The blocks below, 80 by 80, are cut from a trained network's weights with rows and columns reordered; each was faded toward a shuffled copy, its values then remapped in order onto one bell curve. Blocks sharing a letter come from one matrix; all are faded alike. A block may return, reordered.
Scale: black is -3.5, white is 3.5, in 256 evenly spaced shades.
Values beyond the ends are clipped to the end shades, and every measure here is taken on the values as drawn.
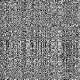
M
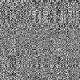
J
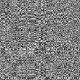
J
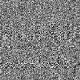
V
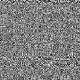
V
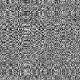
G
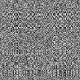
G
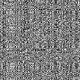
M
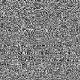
V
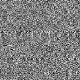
V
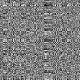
G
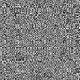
J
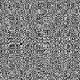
J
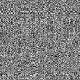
V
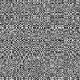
G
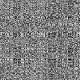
M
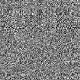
V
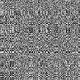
G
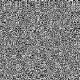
V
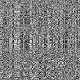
M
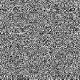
V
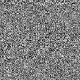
V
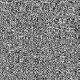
V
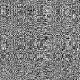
J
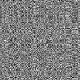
J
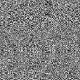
V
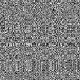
J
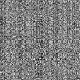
M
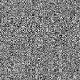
V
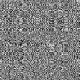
J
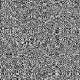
V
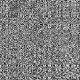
M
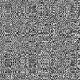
J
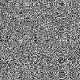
V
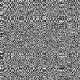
G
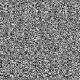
V
